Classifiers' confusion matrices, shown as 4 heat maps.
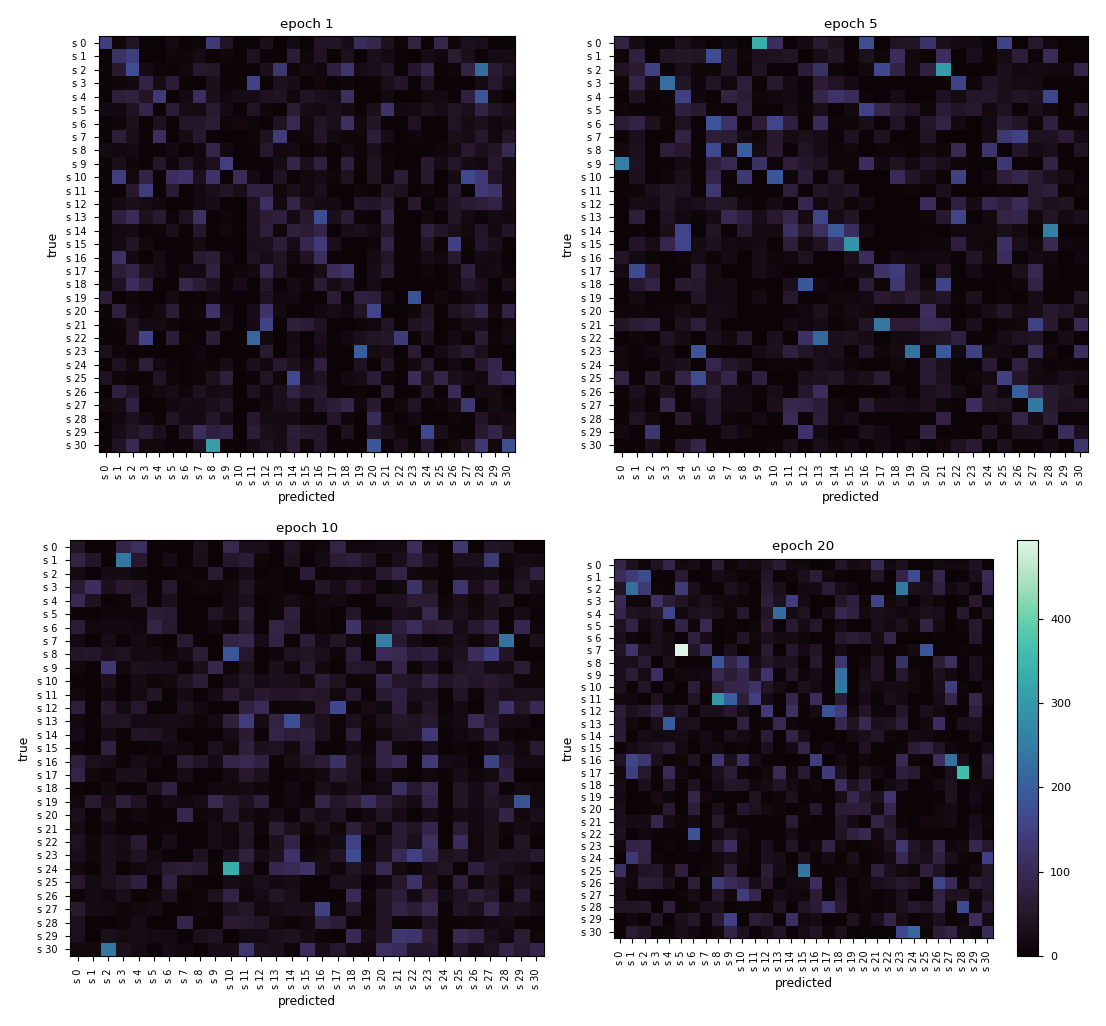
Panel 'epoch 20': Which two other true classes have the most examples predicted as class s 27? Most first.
s 16, s 10
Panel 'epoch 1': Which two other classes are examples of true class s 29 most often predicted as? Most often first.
s 24, s 7
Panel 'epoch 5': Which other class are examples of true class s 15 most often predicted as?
s 4
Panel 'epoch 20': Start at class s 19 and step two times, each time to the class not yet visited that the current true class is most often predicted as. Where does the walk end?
s 6
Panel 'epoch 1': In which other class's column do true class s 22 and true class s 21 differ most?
s 11
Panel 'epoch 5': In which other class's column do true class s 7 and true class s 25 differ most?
s 5
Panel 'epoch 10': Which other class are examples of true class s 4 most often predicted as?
s 0
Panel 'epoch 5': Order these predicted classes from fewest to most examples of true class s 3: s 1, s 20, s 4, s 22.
s 20, s 4, s 1, s 22
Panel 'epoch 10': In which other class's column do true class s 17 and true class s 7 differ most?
s 20
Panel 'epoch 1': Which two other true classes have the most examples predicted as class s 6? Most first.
s 10, s 18
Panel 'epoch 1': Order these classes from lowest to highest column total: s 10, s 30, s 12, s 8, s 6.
s 10, s 6, s 30, s 12, s 8
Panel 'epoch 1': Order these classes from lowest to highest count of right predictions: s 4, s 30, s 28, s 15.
s 28, s 15, s 4, s 30
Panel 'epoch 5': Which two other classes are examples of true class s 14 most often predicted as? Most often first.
s 28, s 4
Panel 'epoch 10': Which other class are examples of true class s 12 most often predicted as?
s 17
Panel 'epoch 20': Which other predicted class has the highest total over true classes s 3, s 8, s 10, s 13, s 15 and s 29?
s 18
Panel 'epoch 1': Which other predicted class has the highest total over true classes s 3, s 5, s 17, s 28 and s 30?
s 8
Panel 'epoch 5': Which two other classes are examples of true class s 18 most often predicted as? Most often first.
s 12, s 21
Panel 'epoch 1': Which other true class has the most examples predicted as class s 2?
s 1
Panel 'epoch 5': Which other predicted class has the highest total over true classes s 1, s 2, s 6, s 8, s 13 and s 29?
s 21
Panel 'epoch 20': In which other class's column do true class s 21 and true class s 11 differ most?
s 8
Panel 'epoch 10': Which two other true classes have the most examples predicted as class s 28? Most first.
s 7, s 12
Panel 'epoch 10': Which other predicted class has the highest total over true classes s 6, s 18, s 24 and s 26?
s 10
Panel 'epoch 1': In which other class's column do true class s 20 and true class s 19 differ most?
s 23
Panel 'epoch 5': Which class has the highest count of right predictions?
s 15
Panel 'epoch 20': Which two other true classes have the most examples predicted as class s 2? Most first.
s 1, s 16
